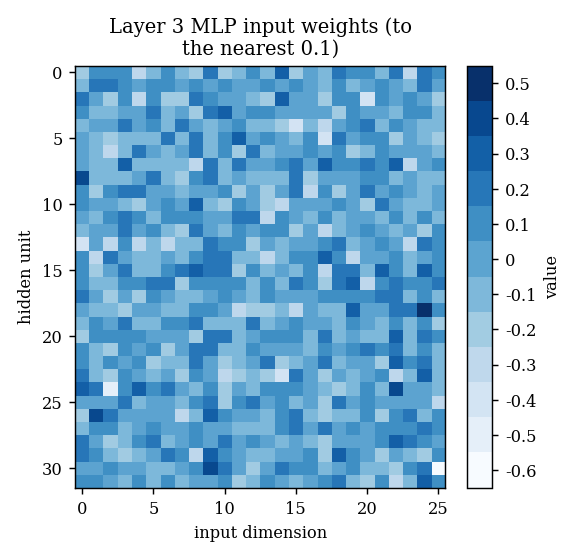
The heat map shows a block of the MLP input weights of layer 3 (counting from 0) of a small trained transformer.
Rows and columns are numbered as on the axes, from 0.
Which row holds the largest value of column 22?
24
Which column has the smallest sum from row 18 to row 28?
11
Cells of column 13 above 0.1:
1
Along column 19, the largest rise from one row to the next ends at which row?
15
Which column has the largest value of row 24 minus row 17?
4
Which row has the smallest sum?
23
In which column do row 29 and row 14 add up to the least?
13
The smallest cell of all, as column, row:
25, 30
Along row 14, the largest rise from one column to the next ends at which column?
2
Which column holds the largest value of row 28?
22
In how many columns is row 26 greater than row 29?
12
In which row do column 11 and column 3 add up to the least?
18
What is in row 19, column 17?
0
